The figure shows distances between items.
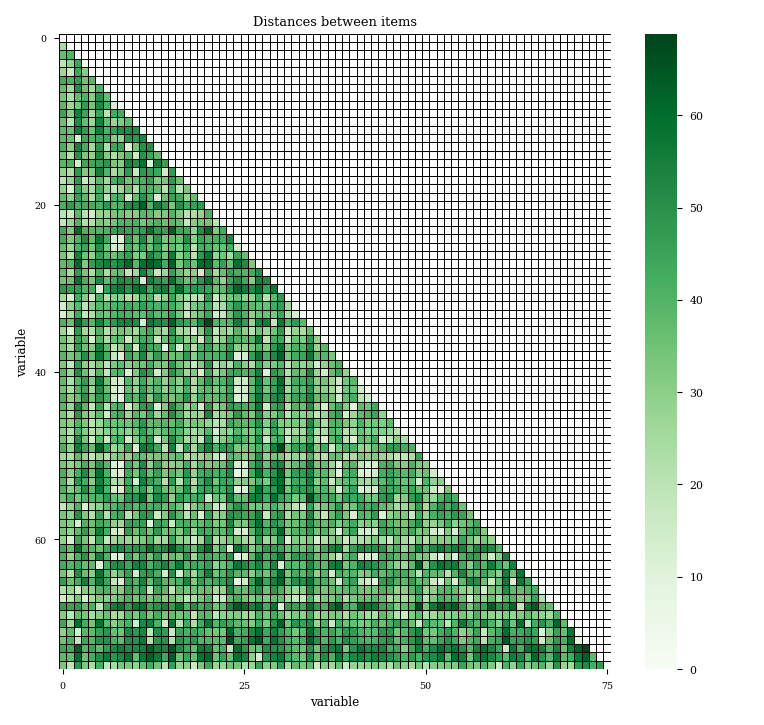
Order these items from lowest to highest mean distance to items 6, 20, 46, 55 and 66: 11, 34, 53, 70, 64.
53, 64, 70, 11, 34
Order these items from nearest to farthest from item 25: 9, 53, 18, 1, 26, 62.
62, 18, 1, 53, 26, 9
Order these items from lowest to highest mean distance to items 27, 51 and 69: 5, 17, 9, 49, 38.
38, 49, 17, 5, 9
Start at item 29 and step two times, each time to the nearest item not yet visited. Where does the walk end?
34
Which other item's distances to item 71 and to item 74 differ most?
72
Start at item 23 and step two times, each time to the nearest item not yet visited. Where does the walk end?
73
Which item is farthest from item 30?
49
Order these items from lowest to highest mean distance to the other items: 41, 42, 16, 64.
42, 41, 16, 64
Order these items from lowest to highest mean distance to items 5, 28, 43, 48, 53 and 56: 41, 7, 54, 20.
7, 41, 54, 20
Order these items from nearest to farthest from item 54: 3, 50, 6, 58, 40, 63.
58, 50, 6, 40, 3, 63
